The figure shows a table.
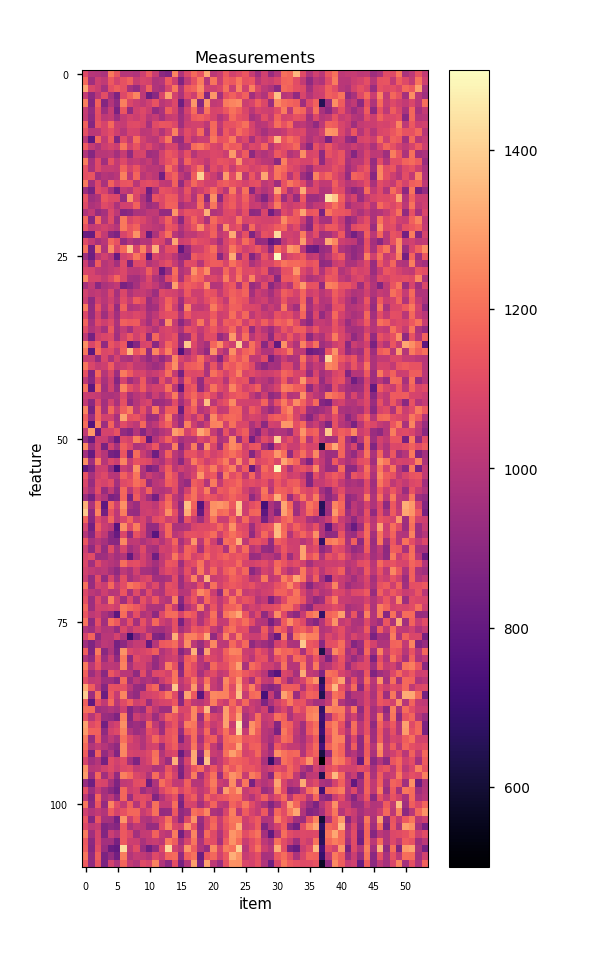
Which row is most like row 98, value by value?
74
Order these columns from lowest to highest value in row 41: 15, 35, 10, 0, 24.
15, 35, 10, 0, 24
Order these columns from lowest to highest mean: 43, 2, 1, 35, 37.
37, 1, 43, 35, 2
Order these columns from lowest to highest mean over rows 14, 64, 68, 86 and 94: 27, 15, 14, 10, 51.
15, 10, 27, 51, 14
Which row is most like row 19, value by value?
29
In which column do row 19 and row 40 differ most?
19
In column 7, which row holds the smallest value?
77
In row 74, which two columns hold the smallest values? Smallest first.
37, 5
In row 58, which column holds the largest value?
30
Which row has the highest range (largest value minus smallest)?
94
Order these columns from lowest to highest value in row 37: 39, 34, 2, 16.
39, 2, 34, 16
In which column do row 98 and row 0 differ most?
33
